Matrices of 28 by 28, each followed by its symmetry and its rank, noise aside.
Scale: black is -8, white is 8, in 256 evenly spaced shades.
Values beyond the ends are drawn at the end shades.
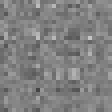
no symmetry, rank three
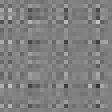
no symmetry, rank one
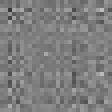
no symmetry, rank two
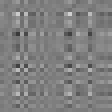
no symmetry, rank one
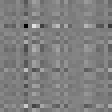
no symmetry, rank one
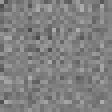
symmetric, rank three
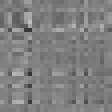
no symmetry, rank two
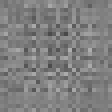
no symmetry, rank two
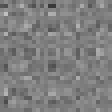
no symmetry, rank three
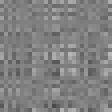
no symmetry, rank two
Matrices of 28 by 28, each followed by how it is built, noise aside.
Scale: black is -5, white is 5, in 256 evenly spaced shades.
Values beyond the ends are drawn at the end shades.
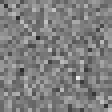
diagonal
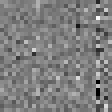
uneven columns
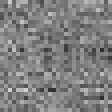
low rank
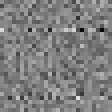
low rank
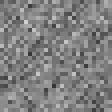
Hankel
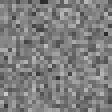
noise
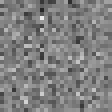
uneven columns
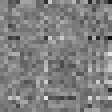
low rank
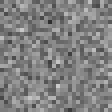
noise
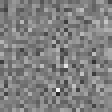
low rank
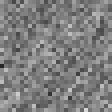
Hankel
